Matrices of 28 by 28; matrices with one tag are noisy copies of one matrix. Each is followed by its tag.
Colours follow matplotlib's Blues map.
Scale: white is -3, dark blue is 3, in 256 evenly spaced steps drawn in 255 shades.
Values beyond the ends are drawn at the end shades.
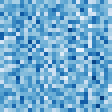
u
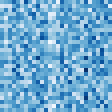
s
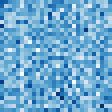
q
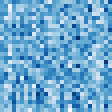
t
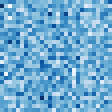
q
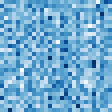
q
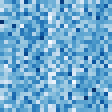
s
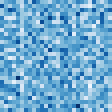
q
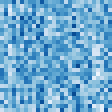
t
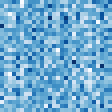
q
